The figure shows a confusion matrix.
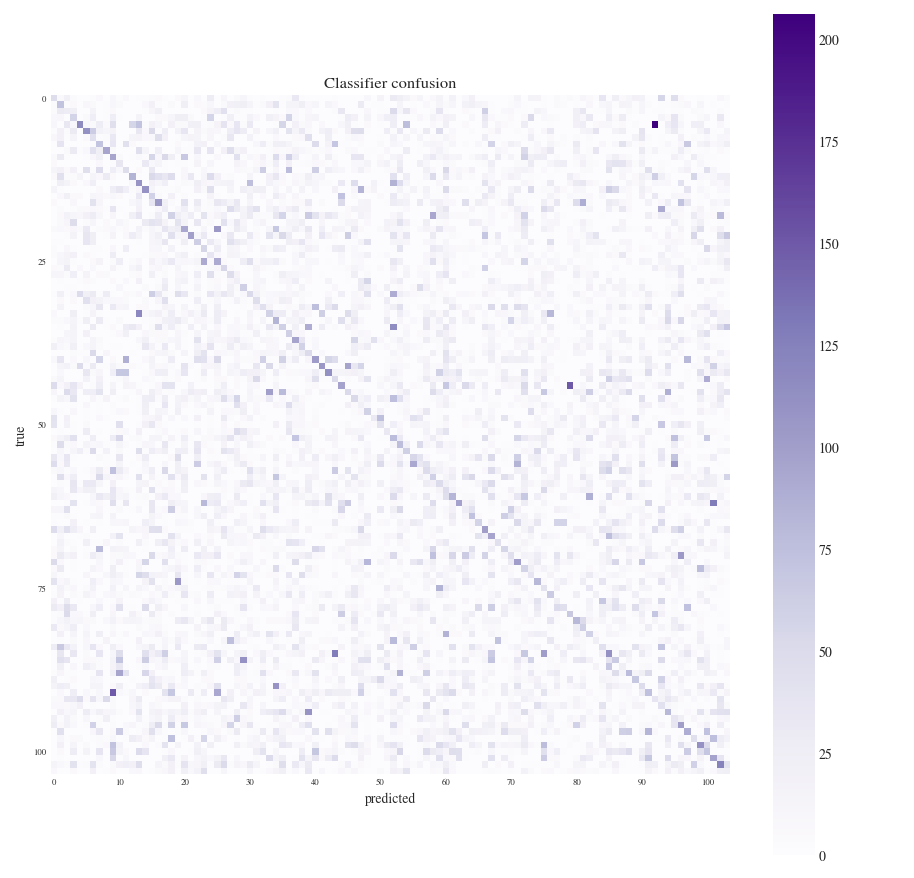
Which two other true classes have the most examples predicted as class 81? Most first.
16, 80
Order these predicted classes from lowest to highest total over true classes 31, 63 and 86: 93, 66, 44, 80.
66, 80, 44, 93
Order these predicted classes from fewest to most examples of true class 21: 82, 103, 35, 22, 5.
22, 82, 5, 35, 103
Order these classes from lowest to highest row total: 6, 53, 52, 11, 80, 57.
6, 53, 80, 11, 57, 52
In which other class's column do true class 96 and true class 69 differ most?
7
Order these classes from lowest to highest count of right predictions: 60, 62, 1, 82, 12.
60, 82, 1, 12, 62
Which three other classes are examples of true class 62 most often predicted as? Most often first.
101, 23, 45
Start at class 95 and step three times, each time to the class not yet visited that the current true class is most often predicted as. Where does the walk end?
73
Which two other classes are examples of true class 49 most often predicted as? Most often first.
50, 89
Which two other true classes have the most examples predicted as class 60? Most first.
82, 44
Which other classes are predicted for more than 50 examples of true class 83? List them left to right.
27, 52, 68
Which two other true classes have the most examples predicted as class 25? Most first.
20, 91
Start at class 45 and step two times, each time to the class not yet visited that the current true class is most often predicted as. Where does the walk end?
13
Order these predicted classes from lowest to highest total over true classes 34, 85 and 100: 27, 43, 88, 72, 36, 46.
27, 36, 46, 88, 72, 43
